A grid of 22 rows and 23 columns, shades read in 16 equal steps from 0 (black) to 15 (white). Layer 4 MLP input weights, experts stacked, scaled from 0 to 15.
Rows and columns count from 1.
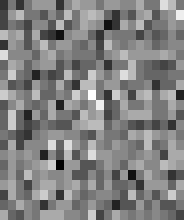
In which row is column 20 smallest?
9
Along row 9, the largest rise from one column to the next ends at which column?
11
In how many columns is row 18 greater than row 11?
9
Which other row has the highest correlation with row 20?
17
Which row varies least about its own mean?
6
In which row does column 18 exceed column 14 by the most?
3
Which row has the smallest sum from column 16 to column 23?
13
